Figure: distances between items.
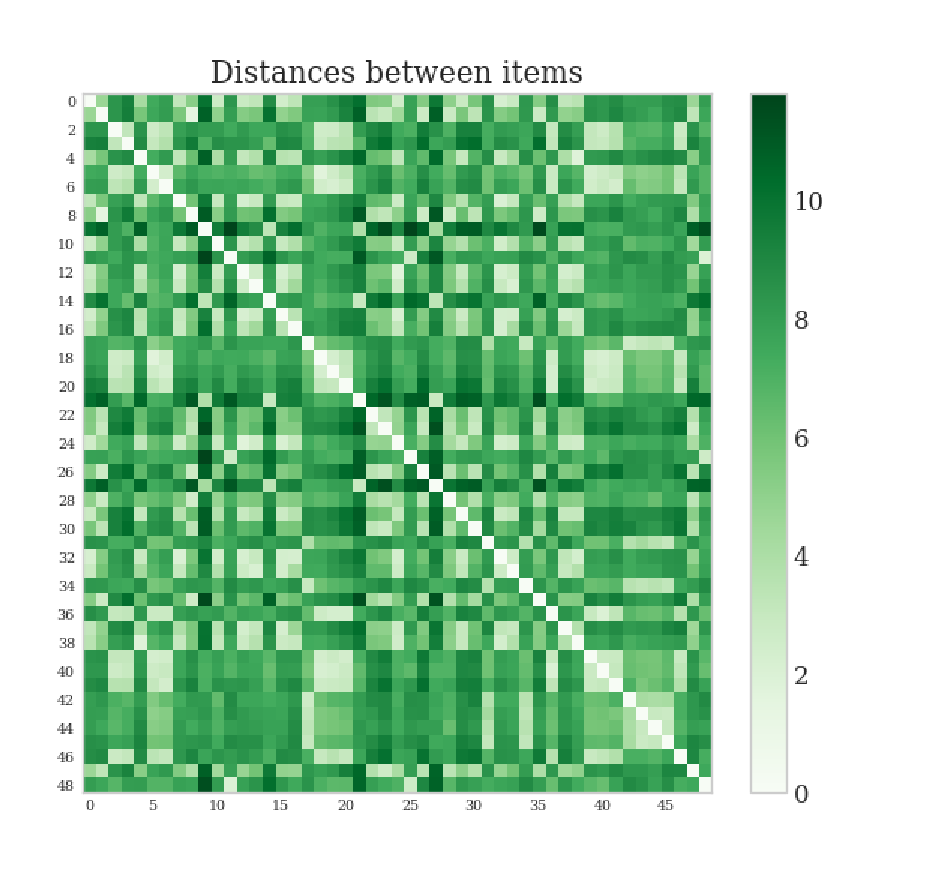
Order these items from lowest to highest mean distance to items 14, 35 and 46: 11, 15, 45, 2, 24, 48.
2, 24, 15, 45, 48, 11
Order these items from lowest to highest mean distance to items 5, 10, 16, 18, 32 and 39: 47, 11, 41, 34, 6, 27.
6, 41, 47, 34, 11, 27
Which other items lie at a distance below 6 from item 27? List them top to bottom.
9, 14, 21
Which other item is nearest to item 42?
17
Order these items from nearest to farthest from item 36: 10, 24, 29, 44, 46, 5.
5, 46, 44, 24, 10, 29
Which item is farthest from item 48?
9
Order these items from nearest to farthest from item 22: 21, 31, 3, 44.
44, 31, 3, 21
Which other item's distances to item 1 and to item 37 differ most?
8
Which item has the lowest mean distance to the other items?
24
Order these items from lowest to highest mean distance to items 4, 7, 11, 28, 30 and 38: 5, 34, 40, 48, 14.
48, 5, 40, 34, 14
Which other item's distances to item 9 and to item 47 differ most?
23
